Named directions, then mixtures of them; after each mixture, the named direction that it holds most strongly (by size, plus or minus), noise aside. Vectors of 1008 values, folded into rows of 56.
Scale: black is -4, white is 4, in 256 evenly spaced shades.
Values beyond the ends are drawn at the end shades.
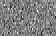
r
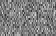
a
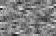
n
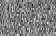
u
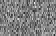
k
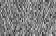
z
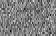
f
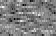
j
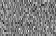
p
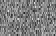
k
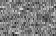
n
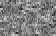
n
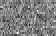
r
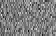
z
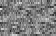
n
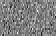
r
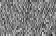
z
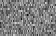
p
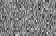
z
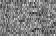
k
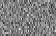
p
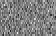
r
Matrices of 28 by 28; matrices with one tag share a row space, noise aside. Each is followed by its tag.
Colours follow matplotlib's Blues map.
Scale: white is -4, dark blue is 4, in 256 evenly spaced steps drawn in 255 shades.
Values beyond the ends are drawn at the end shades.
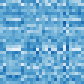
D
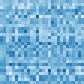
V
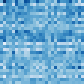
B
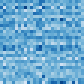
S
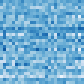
B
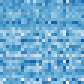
D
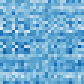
B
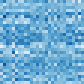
B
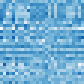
B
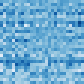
B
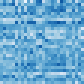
S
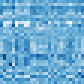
B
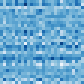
S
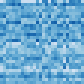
D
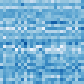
S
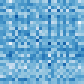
V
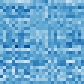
B
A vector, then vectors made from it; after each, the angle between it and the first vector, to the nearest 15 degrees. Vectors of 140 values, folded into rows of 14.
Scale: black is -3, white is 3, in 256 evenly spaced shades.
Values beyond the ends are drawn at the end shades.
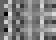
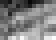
105 degrees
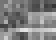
60 degrees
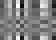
75 degrees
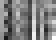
120 degrees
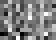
45 degrees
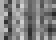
150 degrees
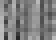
120 degrees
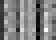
75 degrees
